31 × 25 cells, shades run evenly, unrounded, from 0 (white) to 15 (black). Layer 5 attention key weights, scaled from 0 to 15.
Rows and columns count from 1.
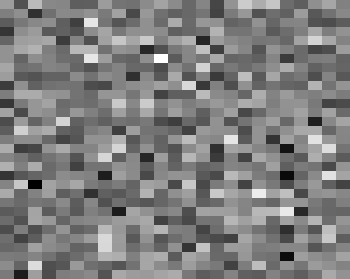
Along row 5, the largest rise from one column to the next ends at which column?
15
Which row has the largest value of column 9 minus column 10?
24
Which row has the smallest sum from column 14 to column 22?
22
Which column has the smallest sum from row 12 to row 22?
17
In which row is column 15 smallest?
8
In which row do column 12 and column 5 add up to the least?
7
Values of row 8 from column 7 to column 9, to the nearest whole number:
10 8 7
